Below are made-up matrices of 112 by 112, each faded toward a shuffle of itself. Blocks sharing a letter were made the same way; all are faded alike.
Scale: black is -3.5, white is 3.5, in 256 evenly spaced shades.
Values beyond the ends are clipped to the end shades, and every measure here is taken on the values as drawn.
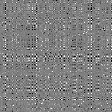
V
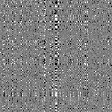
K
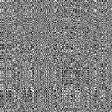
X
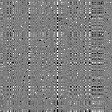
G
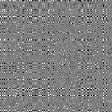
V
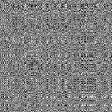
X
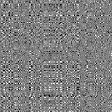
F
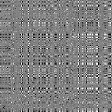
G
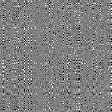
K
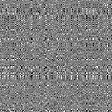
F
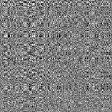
X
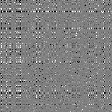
V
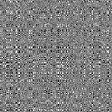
F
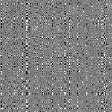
K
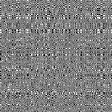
F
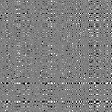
V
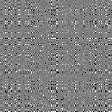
V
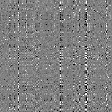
K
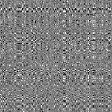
F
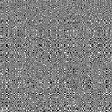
F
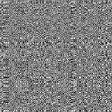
X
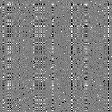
G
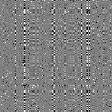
G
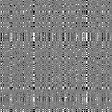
G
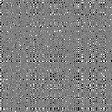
V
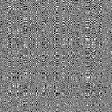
F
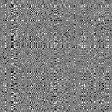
F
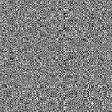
X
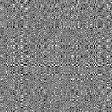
F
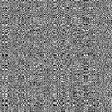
X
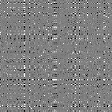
V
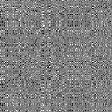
F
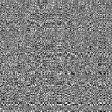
X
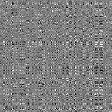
F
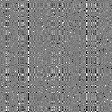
G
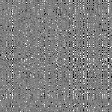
K
